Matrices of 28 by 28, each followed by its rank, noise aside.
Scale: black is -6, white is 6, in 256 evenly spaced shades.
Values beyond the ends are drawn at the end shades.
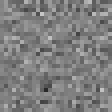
six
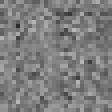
six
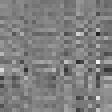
two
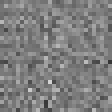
six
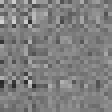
two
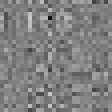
three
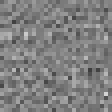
six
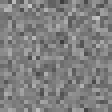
eight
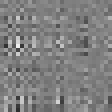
two
